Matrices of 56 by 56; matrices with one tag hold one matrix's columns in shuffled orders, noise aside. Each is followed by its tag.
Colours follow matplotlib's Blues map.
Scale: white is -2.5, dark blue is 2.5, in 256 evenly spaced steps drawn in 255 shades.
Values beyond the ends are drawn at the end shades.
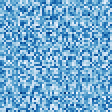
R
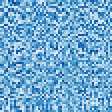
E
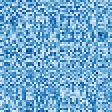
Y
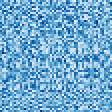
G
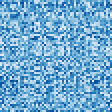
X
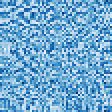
E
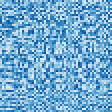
G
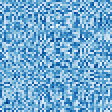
Y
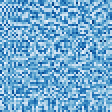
E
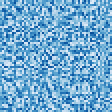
R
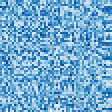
R
